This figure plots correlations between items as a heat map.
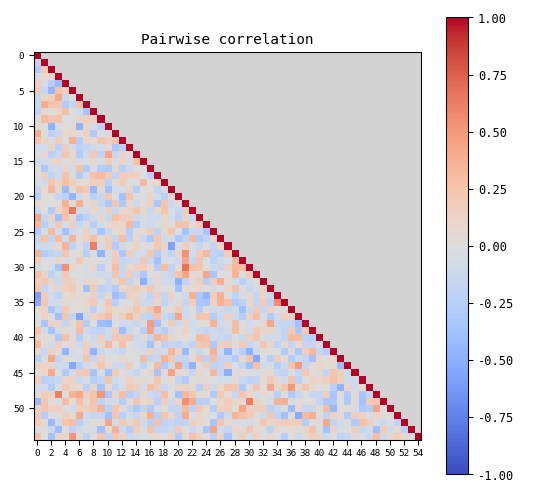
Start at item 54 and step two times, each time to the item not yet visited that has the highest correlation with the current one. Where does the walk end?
22
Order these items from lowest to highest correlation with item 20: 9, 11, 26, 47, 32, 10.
32, 26, 9, 11, 47, 10
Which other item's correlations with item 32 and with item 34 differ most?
0
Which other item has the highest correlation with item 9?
48
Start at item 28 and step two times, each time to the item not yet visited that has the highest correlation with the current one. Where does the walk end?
30
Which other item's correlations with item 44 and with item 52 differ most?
5
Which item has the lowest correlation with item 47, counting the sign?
43
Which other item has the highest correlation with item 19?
45
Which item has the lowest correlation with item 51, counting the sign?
37
